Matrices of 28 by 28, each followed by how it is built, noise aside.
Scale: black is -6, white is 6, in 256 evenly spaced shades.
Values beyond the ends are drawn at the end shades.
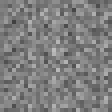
repeating rows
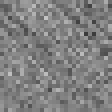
Toeplitz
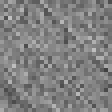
Toeplitz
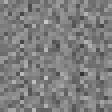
repeating rows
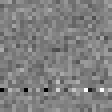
uneven rows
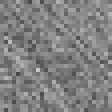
Toeplitz
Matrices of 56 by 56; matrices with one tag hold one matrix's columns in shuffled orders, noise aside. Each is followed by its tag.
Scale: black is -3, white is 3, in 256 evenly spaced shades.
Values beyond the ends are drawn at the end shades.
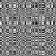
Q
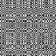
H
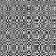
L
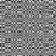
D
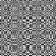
L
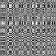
Q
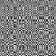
L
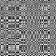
L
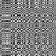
H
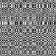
Q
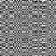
D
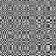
L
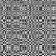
L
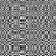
L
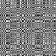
H
